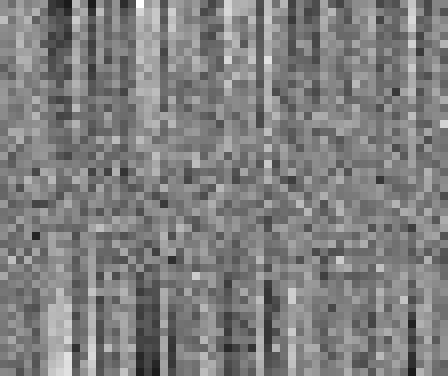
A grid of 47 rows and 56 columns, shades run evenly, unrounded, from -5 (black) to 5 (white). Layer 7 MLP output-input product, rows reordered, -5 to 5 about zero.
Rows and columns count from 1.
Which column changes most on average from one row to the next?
5
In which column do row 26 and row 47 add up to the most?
9
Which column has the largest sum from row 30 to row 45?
12
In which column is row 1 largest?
18
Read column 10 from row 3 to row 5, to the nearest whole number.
3 2 0
